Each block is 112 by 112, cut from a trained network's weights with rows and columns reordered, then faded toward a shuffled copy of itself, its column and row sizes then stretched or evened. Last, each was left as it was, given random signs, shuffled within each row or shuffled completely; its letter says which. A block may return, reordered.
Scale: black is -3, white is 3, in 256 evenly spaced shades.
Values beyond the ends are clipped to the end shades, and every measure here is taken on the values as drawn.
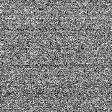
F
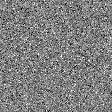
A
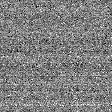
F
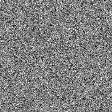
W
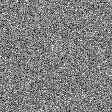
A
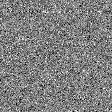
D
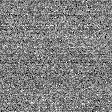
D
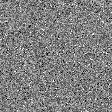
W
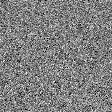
D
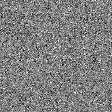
W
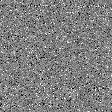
D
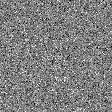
A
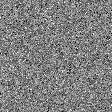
A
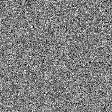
W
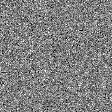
W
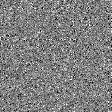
F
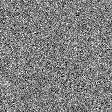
A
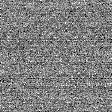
F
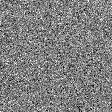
A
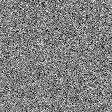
A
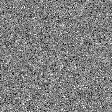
D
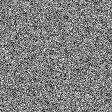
A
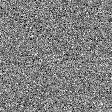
D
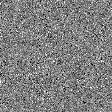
W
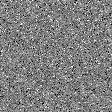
A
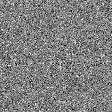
D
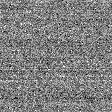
D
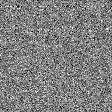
D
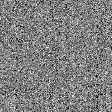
F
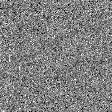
W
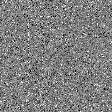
W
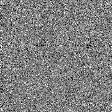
W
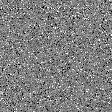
D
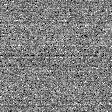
D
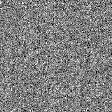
F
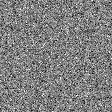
A
